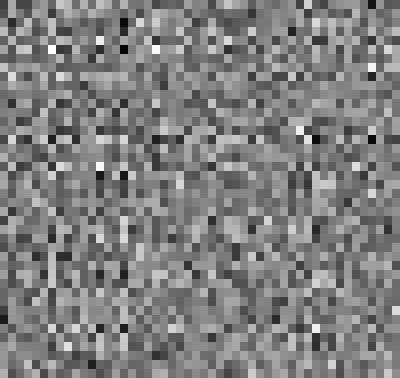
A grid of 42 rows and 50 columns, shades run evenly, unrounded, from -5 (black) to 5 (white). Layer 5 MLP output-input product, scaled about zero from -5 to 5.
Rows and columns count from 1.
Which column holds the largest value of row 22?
47
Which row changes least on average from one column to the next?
11
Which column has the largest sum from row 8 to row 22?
6
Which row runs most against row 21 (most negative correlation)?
38
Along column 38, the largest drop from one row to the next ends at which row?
16
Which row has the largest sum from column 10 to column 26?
9
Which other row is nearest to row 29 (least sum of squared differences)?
12
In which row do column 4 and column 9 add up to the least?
27
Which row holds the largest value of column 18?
3
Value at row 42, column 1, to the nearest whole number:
2
